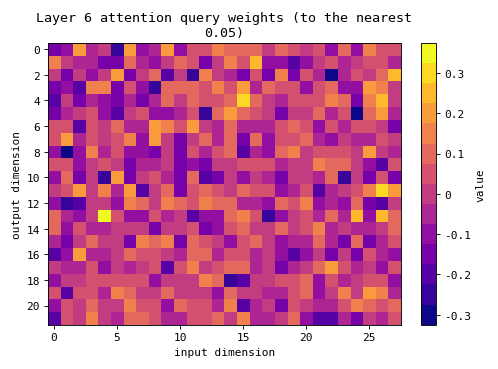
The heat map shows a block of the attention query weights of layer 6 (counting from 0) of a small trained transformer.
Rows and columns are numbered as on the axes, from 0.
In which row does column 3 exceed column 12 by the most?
5
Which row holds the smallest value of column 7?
11
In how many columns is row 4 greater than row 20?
12
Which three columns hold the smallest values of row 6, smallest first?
2, 27, 21
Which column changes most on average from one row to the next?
15
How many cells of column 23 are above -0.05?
12
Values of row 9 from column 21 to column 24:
0.15 0.1 0.1 0
